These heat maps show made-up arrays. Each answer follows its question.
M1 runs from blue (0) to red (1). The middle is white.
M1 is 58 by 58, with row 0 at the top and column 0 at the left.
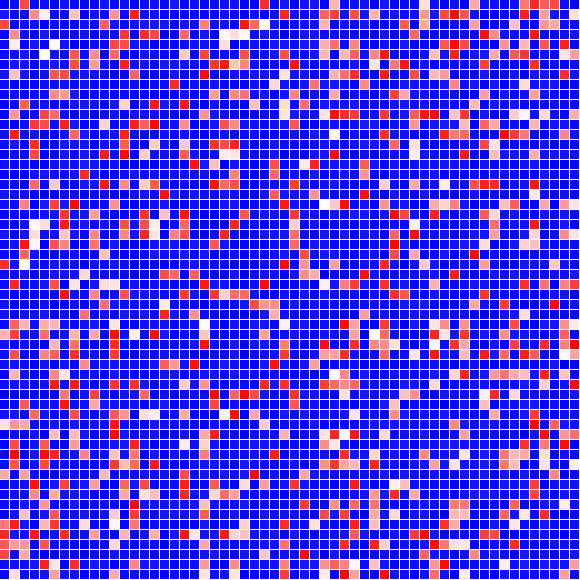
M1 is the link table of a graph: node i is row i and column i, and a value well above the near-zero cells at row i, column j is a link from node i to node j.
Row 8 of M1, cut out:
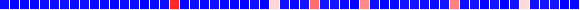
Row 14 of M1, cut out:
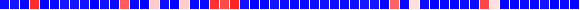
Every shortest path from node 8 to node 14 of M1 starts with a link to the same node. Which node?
node 17
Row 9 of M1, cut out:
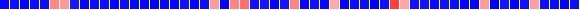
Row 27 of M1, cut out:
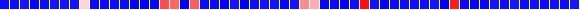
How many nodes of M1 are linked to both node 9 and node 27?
0
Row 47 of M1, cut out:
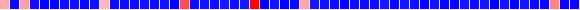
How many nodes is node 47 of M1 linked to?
7
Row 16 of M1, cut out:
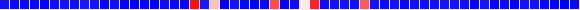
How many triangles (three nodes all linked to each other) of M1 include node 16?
7
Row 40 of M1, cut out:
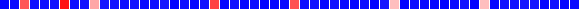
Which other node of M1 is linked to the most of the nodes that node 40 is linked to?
node 24
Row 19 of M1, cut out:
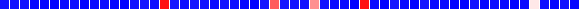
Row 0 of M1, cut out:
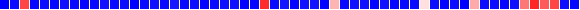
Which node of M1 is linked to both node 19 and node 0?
node 53
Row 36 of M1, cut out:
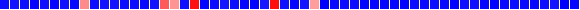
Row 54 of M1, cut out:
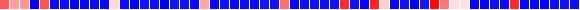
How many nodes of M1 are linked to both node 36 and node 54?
0
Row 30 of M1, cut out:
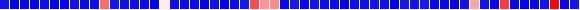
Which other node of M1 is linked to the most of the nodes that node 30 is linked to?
node 2
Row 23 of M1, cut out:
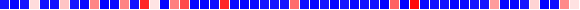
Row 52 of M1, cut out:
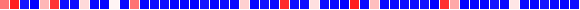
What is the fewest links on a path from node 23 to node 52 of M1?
3
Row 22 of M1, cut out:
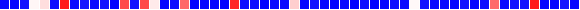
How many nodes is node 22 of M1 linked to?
12
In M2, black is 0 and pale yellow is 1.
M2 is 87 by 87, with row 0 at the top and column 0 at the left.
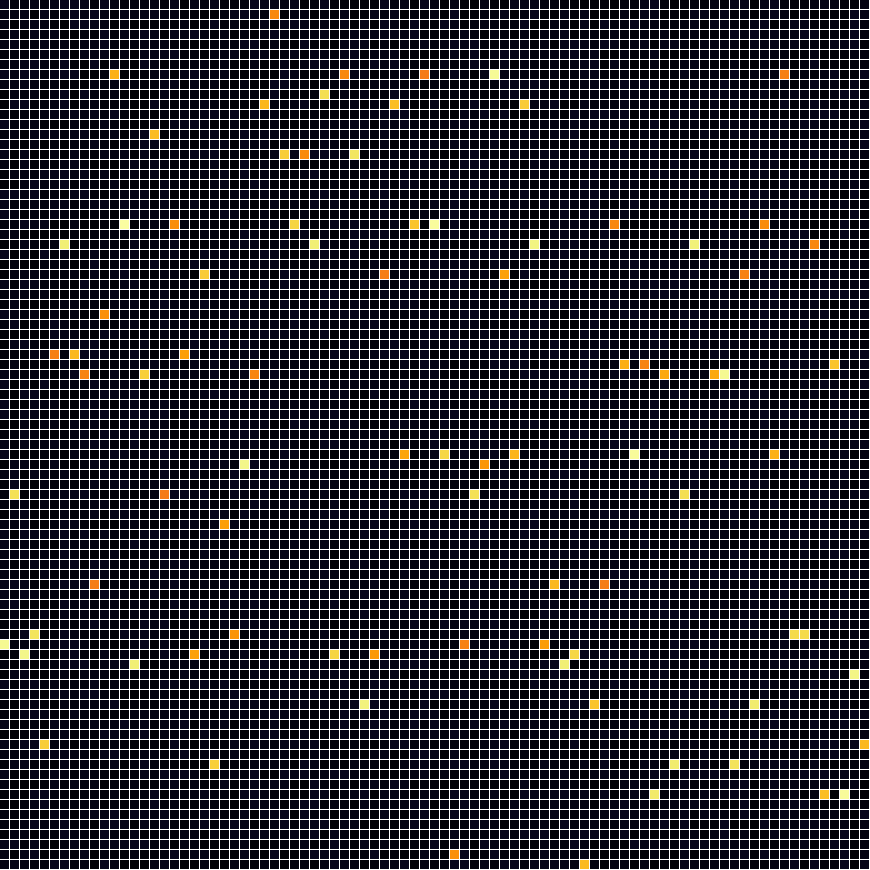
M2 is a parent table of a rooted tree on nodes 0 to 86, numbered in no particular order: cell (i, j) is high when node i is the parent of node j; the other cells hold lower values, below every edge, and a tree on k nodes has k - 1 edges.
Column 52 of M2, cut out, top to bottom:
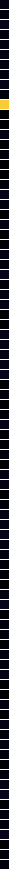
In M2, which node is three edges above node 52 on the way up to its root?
24
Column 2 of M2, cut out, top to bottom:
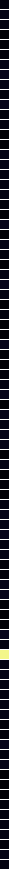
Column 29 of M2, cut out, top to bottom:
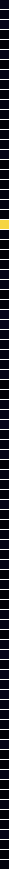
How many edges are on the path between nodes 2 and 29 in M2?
9
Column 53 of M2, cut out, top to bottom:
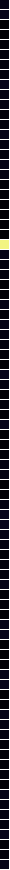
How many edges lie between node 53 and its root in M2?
5
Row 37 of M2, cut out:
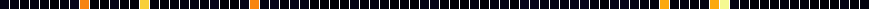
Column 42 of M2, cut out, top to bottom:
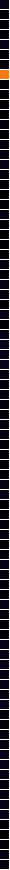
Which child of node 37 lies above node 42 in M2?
66
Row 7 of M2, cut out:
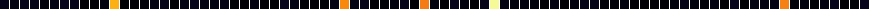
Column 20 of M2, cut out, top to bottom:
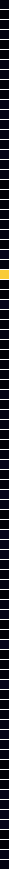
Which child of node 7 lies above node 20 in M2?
49
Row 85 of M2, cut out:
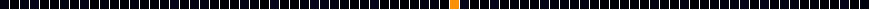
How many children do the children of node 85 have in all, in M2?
5
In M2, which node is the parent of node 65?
79
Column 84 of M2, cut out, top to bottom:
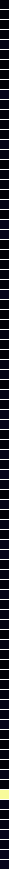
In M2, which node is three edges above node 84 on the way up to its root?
45
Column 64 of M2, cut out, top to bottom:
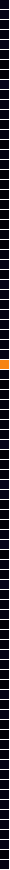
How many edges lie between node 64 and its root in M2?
2
